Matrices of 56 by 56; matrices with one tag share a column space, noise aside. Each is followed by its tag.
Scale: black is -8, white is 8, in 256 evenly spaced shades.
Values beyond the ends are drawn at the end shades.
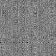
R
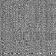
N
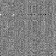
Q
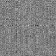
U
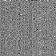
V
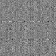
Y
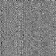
V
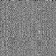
V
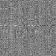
U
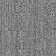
Q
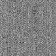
R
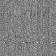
R
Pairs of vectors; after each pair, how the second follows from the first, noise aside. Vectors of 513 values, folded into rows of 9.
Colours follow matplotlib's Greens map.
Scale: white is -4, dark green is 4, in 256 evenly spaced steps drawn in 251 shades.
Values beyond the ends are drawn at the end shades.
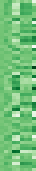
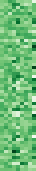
sign-scrambled.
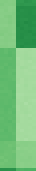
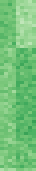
negated, shrunk.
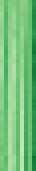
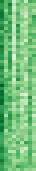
reversed.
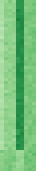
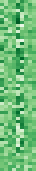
sign-scrambled.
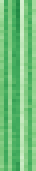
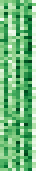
wrapped around, scaled up.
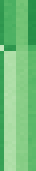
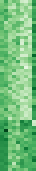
reversed.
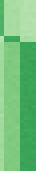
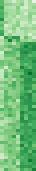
copied.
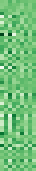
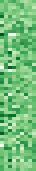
sign-scrambled.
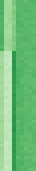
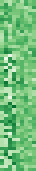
sign-scrambled.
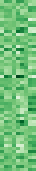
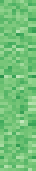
negated, shrunk.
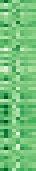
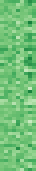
reversed, shrunk.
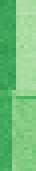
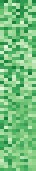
sign-scrambled.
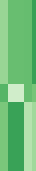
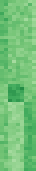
negated, shrunk.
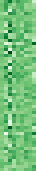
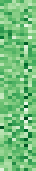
reversed.
